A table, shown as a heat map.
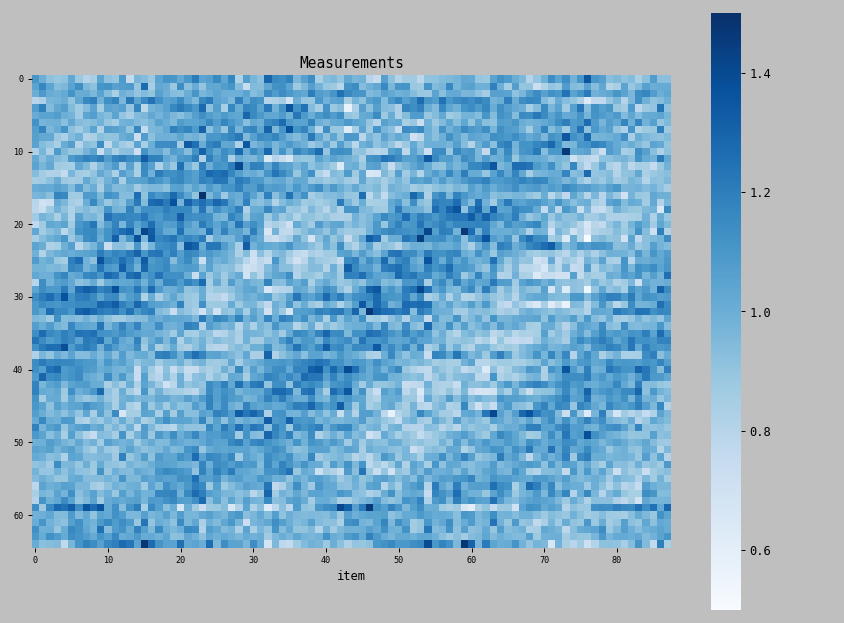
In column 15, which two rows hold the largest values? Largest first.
64, 21
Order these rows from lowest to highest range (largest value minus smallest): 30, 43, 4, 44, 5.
5, 44, 30, 43, 4
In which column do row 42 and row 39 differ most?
28
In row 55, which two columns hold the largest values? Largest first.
22, 60
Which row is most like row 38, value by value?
57
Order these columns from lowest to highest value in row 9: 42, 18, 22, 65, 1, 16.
1, 16, 42, 18, 65, 22
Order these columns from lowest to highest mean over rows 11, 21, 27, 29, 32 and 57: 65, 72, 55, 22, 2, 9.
72, 65, 22, 2, 55, 9
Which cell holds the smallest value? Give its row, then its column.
22, 76
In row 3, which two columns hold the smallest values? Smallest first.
76, 35
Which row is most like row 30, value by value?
37
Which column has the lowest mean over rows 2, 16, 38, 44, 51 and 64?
46
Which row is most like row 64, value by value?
21
